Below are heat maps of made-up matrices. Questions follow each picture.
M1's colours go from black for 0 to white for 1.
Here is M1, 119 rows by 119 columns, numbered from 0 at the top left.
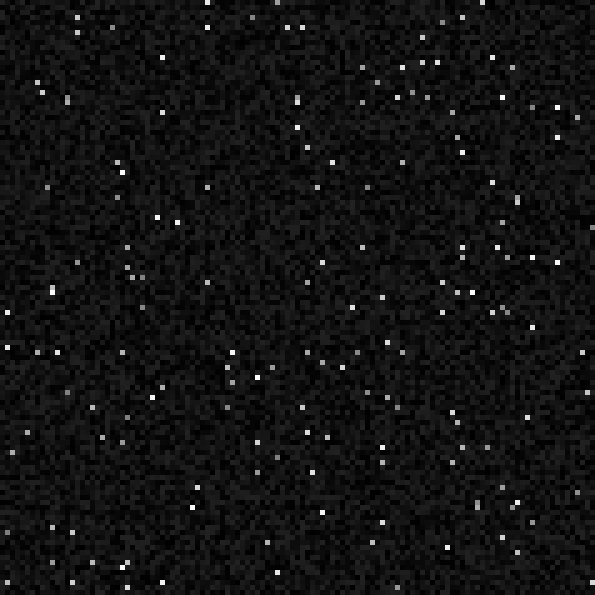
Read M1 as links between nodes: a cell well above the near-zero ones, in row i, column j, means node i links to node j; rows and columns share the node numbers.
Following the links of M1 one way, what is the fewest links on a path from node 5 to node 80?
3
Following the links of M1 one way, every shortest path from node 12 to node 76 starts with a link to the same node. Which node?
node 87
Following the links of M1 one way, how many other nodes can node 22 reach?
7
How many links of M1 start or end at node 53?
2
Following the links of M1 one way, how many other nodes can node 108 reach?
6
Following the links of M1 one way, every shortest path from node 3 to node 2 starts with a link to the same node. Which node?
node 92
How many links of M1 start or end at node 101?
5
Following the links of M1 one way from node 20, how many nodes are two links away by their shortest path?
4
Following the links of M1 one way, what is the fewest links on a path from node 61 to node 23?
4
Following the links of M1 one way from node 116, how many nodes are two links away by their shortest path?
3
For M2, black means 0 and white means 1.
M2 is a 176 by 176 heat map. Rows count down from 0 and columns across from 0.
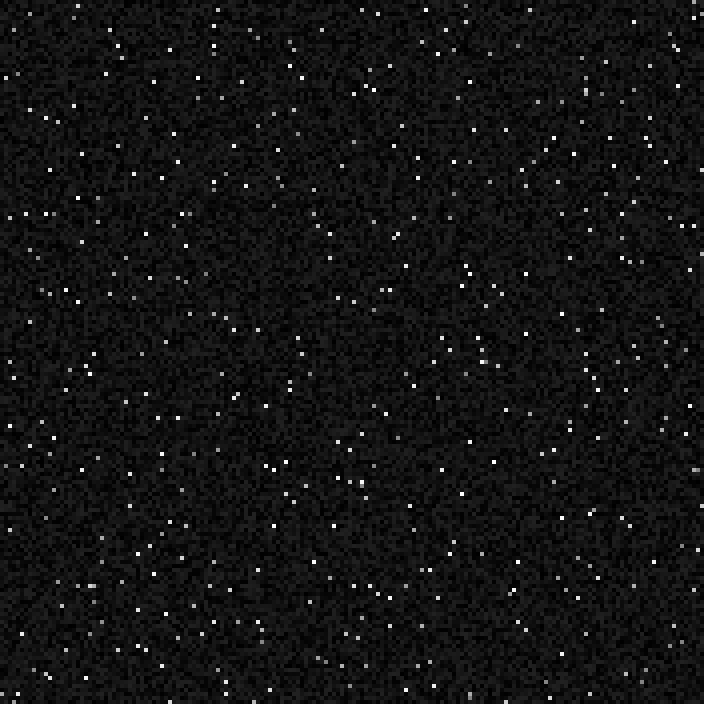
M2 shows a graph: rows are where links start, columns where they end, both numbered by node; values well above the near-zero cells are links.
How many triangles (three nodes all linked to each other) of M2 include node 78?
2
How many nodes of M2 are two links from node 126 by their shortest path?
4
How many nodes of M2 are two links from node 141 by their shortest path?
3
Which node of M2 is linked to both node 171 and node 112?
node 87
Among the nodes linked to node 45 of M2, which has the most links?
node 53
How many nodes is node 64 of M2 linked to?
5
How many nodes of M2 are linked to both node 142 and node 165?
1
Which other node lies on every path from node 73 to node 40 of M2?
node 12
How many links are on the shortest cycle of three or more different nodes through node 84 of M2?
8
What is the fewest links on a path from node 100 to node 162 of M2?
6
